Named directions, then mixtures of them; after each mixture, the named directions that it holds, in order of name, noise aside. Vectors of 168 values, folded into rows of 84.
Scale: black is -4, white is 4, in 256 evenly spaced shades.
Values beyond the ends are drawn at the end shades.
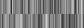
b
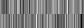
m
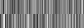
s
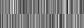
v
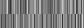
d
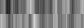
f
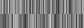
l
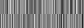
d, v.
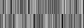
b, d, s.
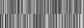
b, m, s.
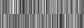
m, v.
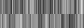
b, f.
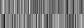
m, s.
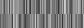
l, v.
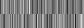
m, s.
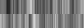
f.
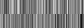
m, s.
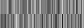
d, l.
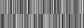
b, d.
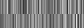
d, v.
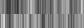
f, s.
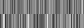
s.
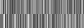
s.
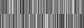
b, m, v.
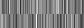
l, m.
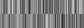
b, l, m.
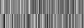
d, m, s.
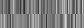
d, f, v.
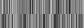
l.
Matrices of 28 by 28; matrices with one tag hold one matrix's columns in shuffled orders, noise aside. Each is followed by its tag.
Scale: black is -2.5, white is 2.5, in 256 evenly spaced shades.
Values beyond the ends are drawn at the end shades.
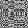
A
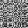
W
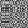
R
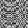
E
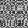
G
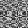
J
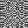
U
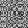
J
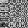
W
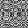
A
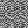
U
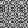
R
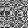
J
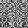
W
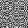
U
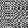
U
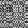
R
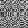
A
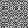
U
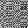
U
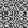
J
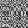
J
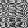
W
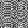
U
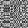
R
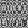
G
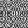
J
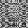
W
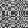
J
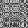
W
